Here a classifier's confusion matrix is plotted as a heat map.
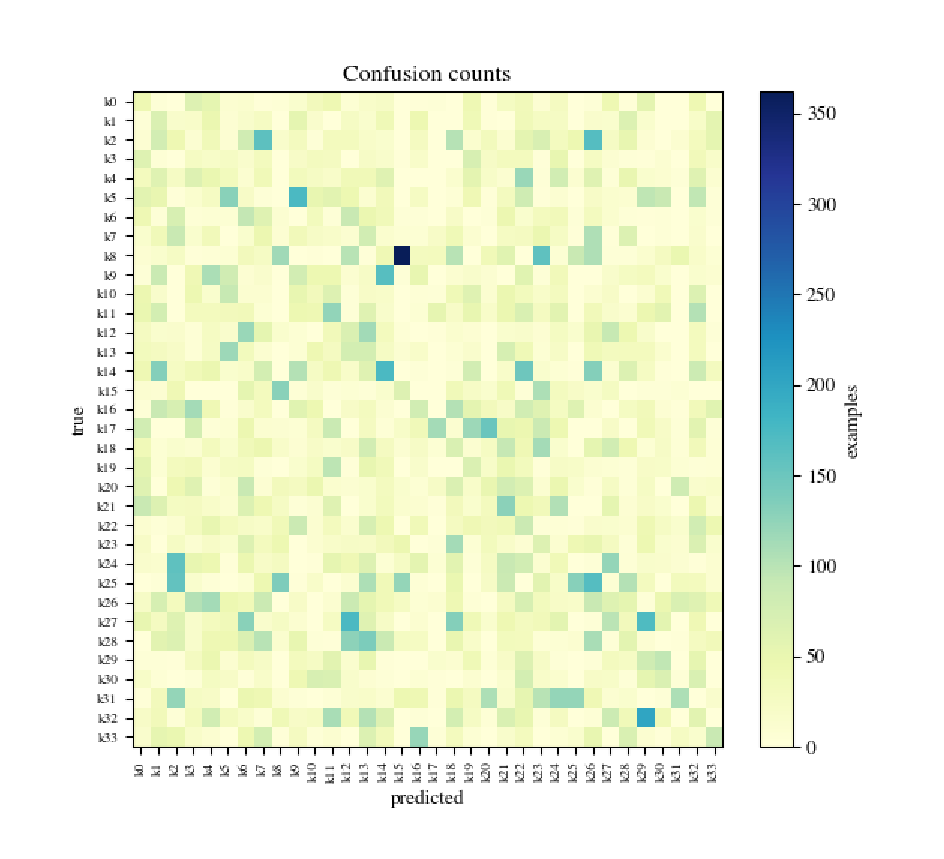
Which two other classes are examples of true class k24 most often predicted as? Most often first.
k2, k27
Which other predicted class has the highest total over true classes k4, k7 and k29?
k22
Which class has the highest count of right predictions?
k14
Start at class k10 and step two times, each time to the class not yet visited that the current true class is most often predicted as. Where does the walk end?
k9
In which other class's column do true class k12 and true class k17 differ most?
k20
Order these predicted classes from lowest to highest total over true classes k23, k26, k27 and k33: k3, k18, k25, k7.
k25, k3, k7, k18
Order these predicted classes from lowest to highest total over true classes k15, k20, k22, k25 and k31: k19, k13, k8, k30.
k30, k19, k13, k8
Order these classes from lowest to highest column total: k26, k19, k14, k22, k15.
k15, k19, k14, k26, k22
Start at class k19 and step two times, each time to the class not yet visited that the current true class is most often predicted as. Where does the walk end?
k32
